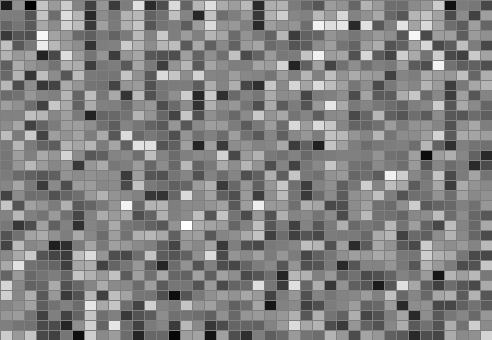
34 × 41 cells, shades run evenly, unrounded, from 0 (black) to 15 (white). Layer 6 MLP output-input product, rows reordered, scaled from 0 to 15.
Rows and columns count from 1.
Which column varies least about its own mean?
9
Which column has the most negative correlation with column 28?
22
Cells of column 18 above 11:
5
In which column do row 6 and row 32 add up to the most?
27
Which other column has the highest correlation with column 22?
13
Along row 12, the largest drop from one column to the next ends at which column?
17
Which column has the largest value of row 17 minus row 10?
19
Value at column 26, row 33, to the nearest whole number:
10
